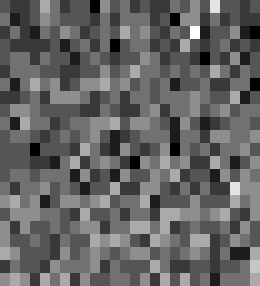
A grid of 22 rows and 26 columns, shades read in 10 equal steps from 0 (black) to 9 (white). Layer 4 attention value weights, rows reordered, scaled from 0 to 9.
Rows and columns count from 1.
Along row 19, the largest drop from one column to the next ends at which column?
22
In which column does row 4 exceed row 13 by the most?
14
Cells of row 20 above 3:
15
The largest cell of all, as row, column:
3, 20
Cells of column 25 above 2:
15
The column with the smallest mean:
18
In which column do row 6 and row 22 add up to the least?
8
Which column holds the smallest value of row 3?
26
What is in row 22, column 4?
2
